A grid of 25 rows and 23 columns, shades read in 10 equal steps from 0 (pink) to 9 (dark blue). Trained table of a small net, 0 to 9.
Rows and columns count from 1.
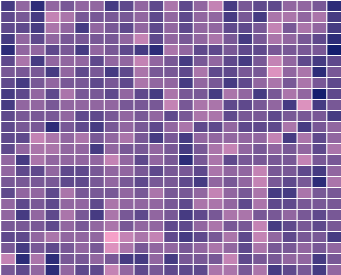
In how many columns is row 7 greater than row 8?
8
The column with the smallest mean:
15
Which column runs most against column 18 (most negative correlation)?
20
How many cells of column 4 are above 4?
14
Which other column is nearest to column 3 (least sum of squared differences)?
16
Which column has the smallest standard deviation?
5
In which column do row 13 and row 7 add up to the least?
19
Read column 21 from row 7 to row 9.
3 3 4
